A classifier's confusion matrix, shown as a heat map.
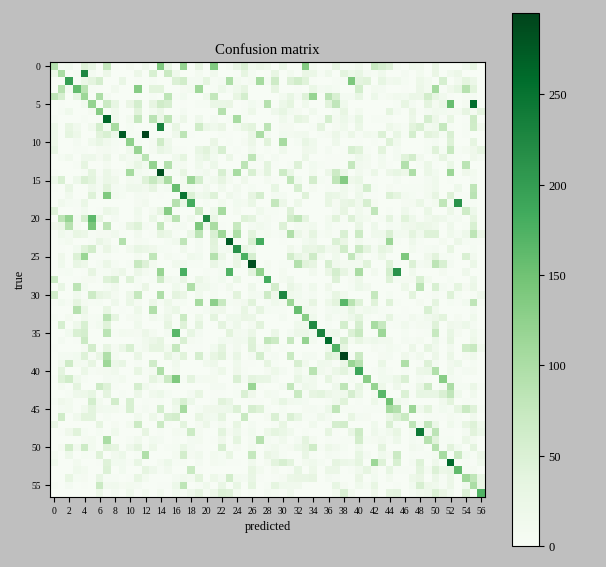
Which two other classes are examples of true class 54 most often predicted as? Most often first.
55, 23
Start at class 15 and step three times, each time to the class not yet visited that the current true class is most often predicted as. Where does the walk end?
24
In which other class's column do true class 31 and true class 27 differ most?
45
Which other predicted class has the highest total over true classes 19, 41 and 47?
15
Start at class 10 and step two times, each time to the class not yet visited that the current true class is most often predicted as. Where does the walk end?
14
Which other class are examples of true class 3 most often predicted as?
11
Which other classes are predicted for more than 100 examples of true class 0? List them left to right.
14, 17, 21, 33
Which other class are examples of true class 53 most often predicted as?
18
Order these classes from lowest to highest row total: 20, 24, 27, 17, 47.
47, 24, 17, 27, 20
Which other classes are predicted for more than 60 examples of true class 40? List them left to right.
14, 34, 50
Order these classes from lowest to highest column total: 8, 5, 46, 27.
8, 46, 27, 5
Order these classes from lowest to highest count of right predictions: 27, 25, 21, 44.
21, 27, 44, 25
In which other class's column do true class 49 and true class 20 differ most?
5
